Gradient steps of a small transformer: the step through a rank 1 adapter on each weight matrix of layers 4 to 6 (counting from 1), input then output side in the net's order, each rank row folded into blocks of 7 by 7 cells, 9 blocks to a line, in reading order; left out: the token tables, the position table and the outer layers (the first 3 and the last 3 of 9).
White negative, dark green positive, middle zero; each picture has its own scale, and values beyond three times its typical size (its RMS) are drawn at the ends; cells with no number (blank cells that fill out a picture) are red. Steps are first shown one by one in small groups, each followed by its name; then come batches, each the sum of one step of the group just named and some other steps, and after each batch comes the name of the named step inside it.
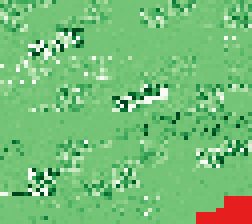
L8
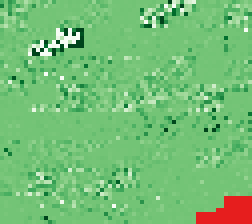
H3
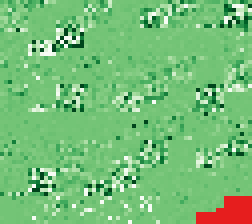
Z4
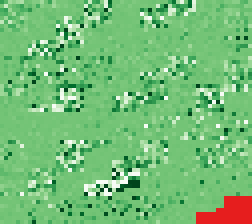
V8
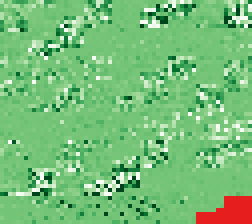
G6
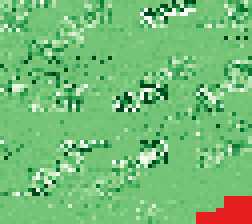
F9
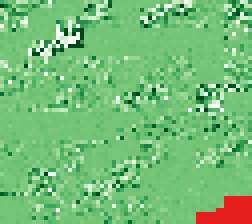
H3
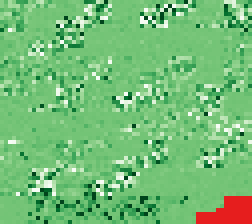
G6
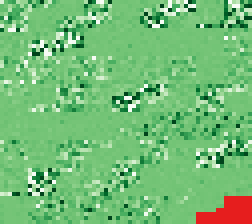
L8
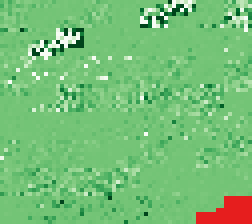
H3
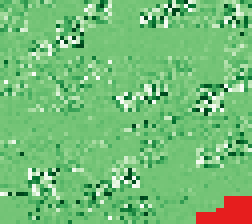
Z4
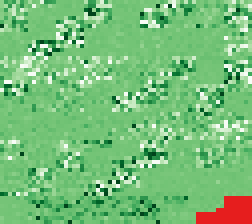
G6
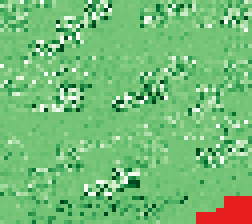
V8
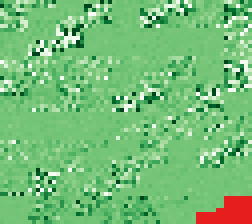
H3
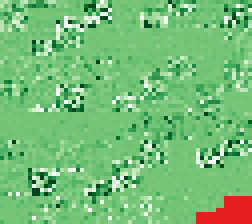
Z4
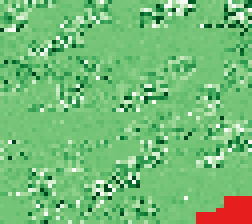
G6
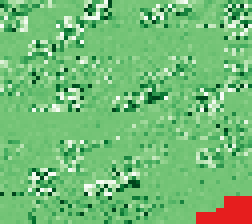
V8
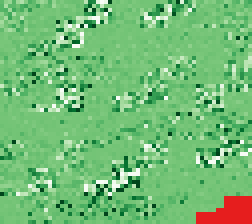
V8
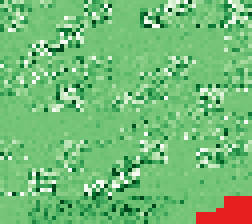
V8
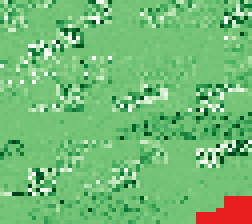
L8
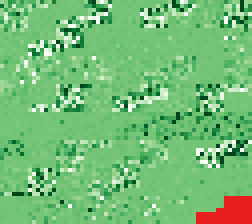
L8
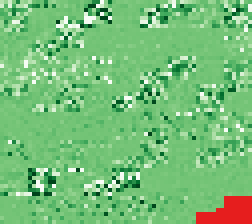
G6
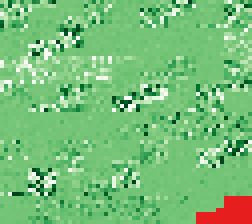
L8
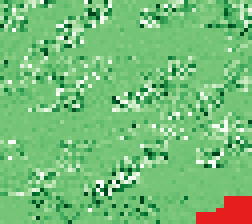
G6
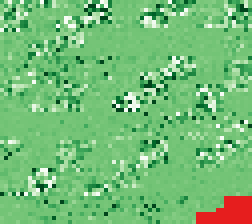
F9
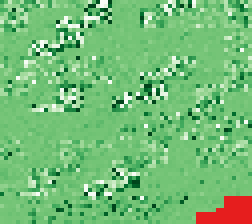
V8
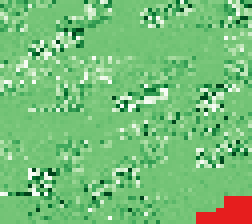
L8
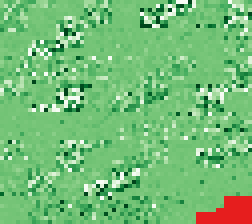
V8
